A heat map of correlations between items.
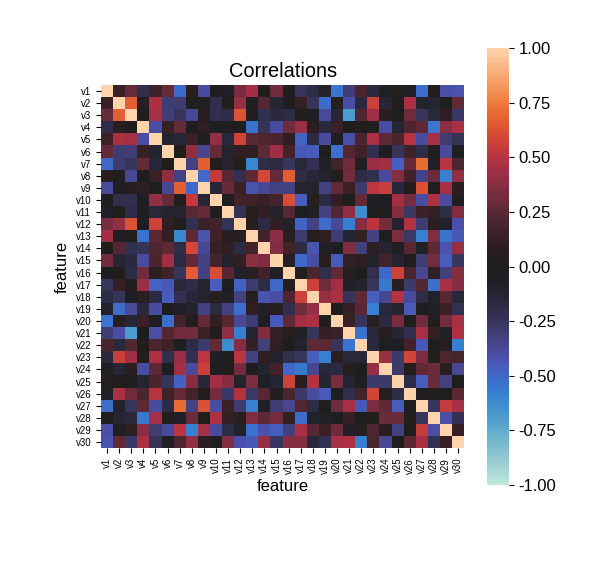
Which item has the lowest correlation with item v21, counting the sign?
v3
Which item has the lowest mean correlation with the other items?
v19
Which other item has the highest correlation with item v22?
v12
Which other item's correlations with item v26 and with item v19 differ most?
v23
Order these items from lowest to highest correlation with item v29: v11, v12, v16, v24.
v16, v11, v12, v24
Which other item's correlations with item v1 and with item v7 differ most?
v27
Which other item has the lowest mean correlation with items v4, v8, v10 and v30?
v24
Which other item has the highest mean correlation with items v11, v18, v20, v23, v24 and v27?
v9
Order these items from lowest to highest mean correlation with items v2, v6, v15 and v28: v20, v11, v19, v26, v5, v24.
v20, v19, v11, v24, v26, v5
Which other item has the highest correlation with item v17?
v18
